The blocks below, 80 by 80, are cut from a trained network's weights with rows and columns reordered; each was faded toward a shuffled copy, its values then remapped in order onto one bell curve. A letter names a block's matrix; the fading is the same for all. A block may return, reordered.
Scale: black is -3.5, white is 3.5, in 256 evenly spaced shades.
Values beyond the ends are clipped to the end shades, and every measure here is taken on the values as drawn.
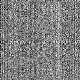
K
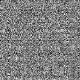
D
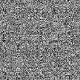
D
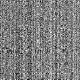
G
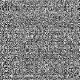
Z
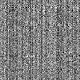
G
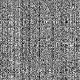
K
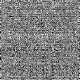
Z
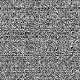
Z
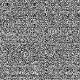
Z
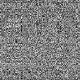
D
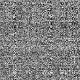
Z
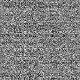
Z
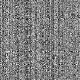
G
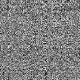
D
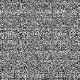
Z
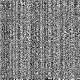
G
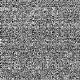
Z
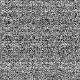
Z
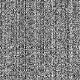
K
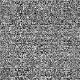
Z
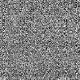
D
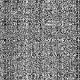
K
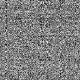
D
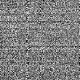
Z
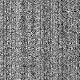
G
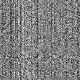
K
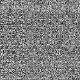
Z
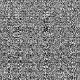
Z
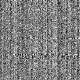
G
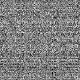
Z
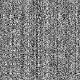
K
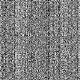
K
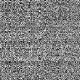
Z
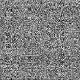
D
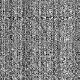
G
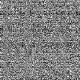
Z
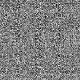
D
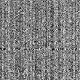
G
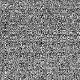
D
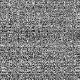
Z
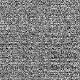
Z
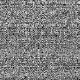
Z
